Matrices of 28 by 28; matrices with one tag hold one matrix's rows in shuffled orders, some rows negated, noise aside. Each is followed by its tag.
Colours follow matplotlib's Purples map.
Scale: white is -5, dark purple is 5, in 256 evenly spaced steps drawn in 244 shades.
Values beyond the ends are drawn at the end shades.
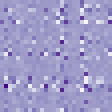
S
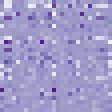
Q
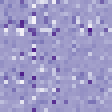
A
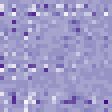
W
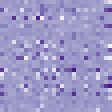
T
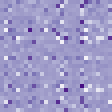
S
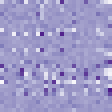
T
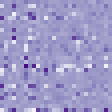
W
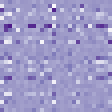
Q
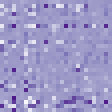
W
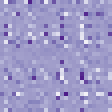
S
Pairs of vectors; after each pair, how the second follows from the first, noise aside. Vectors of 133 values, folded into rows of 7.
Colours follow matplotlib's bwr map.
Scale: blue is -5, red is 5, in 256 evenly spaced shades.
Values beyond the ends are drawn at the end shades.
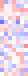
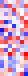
reversed, negated, scaled up.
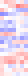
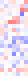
wrapped around, negated, partly zeroed.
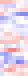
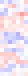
negated, shrunk.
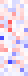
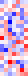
negated, scaled up.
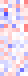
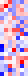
reversed, negated, scaled up.
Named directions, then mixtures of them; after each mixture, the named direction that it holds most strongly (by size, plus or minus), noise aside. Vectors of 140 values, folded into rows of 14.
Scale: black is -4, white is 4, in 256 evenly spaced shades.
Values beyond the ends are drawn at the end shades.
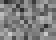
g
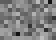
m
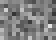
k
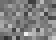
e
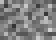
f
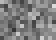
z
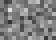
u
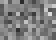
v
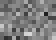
e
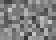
u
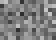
v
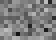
m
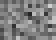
k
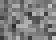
k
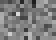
g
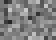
u
